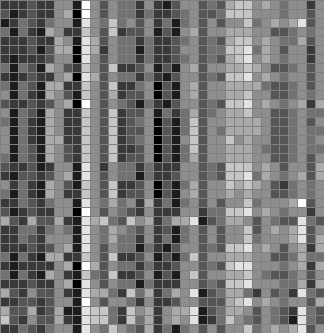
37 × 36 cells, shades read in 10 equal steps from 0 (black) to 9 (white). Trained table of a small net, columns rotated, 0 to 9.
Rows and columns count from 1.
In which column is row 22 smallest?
18
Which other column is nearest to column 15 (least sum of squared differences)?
12
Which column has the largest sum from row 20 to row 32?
10
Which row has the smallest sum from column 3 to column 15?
31
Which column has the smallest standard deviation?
7
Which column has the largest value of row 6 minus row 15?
8
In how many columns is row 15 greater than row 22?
4
